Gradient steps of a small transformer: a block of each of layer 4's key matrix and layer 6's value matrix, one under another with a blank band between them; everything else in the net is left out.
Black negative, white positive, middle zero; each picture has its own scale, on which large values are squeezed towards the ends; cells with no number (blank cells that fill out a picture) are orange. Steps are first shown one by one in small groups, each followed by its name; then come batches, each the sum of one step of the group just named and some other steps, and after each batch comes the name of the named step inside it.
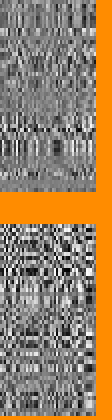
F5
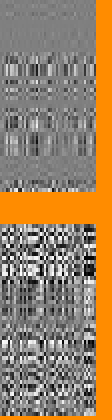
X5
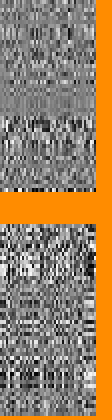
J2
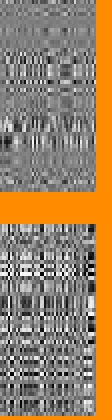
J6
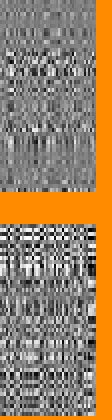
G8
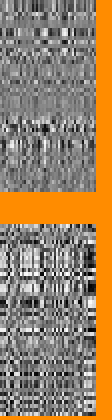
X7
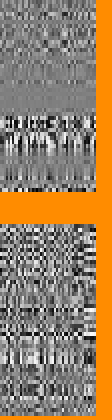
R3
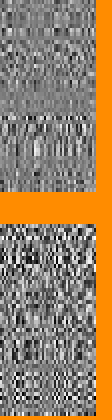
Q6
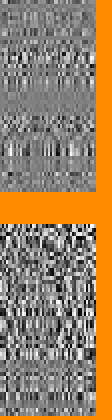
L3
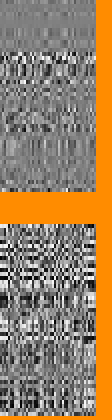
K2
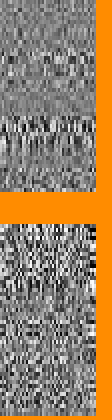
J2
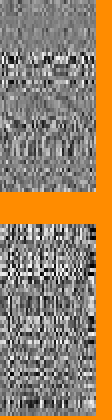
J6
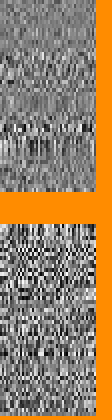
K2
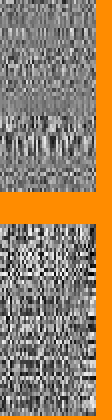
J6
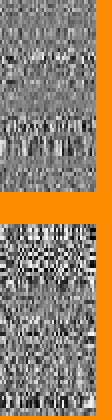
K2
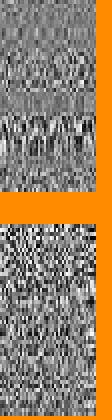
G8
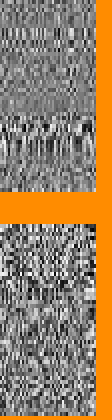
X5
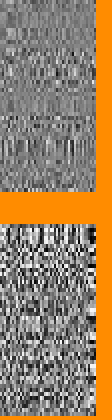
G8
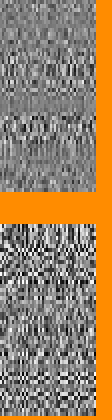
L3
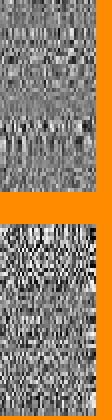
X5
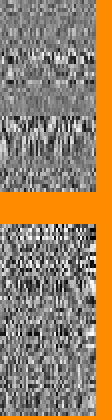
J2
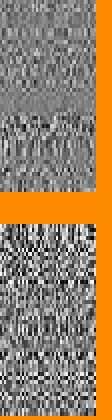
Q6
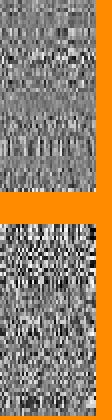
Q6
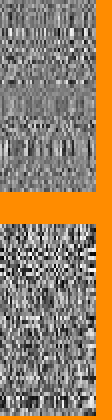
Q6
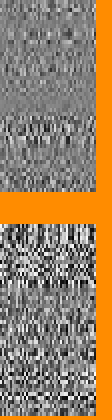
J2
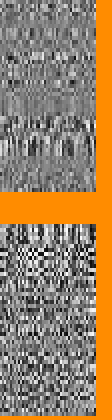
R3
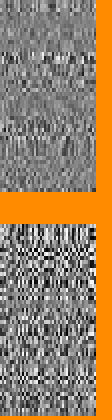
J2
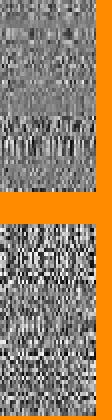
J2
